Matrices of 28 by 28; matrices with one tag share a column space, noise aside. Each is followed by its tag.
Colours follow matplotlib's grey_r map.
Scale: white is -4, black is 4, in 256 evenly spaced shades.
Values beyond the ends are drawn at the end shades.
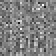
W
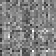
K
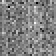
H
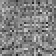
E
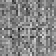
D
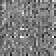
D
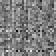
K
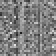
H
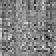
K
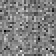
E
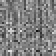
K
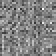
W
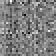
H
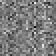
H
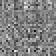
K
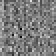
D
